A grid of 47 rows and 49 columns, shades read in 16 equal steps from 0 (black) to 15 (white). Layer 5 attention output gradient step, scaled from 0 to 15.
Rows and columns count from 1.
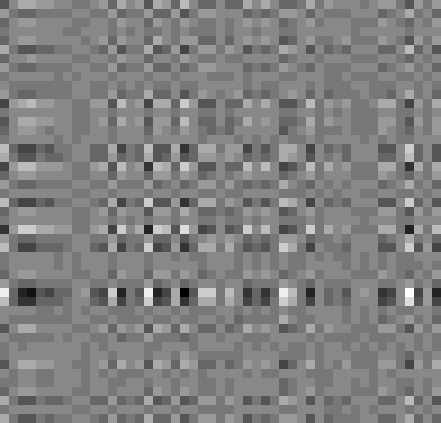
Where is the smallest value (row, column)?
33, 21
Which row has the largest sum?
26
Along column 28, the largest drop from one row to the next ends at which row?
27
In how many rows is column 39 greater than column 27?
16
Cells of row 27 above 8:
8
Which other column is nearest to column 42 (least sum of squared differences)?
40
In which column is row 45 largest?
46
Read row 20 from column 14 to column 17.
9 8 8 6
